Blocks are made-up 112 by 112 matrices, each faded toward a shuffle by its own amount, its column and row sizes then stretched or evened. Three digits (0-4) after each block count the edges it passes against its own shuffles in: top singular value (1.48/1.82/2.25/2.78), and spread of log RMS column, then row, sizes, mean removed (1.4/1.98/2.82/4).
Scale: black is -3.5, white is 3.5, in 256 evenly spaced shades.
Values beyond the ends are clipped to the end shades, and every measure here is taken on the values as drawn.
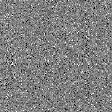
2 2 0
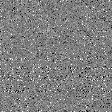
0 1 2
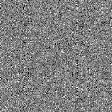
2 2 0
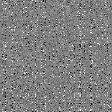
2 3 1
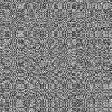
4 1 0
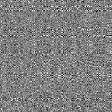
4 2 3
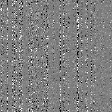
1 4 1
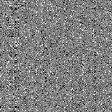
2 2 0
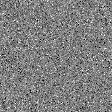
0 0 1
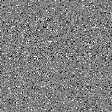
1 1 2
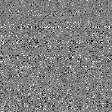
1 2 3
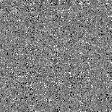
0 2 2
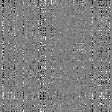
4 4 2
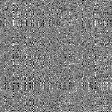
4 3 2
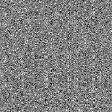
3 2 0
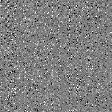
2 2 0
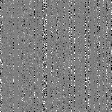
1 4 0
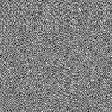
4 0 0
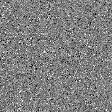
1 1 0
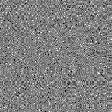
4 0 0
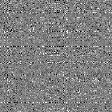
3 2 3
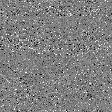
1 0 2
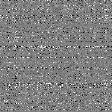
0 1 4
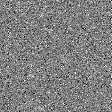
2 1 0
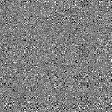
3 2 2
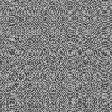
4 0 1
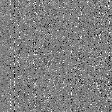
0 3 0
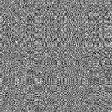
4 1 2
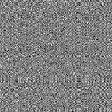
4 1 2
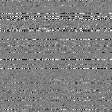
4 0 4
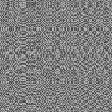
4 1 2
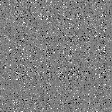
0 2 2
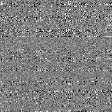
2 2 4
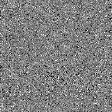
0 2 2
